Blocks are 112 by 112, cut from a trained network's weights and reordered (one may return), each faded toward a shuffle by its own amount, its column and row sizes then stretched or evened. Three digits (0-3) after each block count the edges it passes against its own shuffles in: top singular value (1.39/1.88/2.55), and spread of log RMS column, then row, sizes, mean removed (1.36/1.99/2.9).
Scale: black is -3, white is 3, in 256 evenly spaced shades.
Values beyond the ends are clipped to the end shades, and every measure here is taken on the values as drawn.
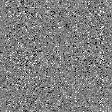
0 2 2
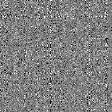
0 3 2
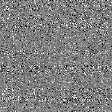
0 2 3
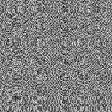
3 1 0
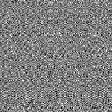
3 0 2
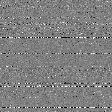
3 0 3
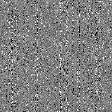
0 3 0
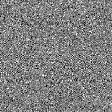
2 1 1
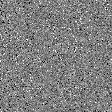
0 1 0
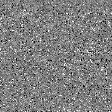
0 1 2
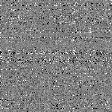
0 1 3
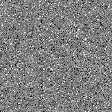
1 1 0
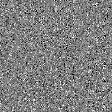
1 2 0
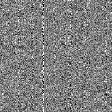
2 3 0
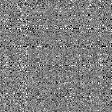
1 2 3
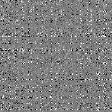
0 3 3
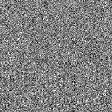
2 1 1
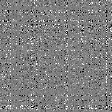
1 3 3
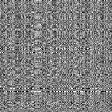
3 0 3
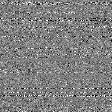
0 1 3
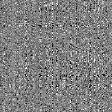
1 3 2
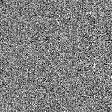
1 1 0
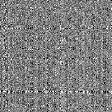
2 2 2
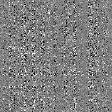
0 3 2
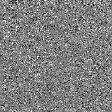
1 2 0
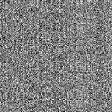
2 1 1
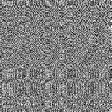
3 0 2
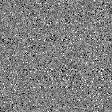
1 1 1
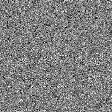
1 0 1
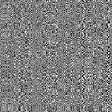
3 3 1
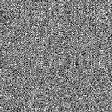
2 0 1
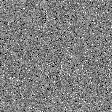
0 0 0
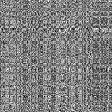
3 0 2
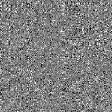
2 2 1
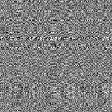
3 0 3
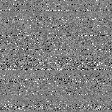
1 0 3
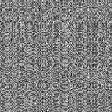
3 1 1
